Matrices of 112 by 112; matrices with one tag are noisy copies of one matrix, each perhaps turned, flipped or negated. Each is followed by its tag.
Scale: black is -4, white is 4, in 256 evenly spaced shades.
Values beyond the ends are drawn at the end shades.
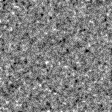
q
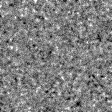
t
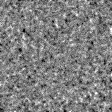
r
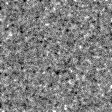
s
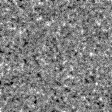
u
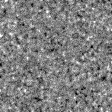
t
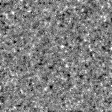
q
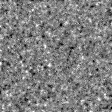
q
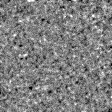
r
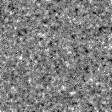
u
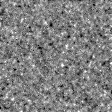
q
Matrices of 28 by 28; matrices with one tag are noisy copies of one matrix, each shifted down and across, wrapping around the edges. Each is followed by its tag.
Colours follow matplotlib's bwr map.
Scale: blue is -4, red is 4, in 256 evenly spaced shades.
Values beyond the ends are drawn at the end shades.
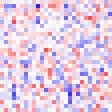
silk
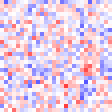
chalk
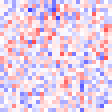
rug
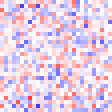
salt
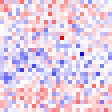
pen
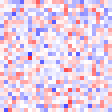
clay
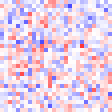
rug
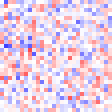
rug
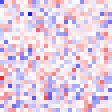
salt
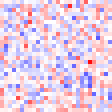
rug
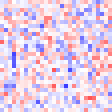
silk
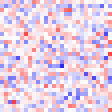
clay
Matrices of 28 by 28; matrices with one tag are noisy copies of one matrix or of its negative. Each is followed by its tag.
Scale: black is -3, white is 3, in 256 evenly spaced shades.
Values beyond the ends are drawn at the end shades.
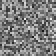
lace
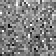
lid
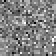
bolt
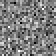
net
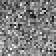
lid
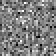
net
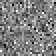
lace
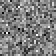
bolt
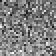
lid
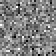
bolt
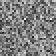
lace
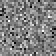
lace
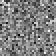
net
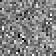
lace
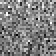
lid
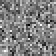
bolt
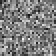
bolt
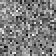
bolt
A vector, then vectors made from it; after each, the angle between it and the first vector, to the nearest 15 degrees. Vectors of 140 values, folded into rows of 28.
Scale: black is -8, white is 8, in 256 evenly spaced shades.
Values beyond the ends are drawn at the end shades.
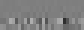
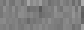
90 degrees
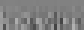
120 degrees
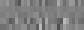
135 degrees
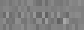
120 degrees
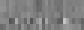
150 degrees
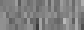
120 degrees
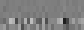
15 degrees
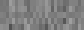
75 degrees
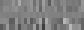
135 degrees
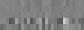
165 degrees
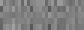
90 degrees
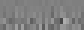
135 degrees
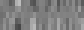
75 degrees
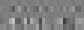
45 degrees
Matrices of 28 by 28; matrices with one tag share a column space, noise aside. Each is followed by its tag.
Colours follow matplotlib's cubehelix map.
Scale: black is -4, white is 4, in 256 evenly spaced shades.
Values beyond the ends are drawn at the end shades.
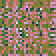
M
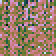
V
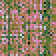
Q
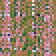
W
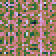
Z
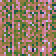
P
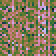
M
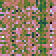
M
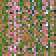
P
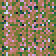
P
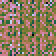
Z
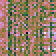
W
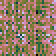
Q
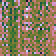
V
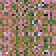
Z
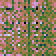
M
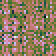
Q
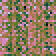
P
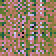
W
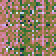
P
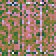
Z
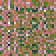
M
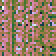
P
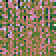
V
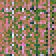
M
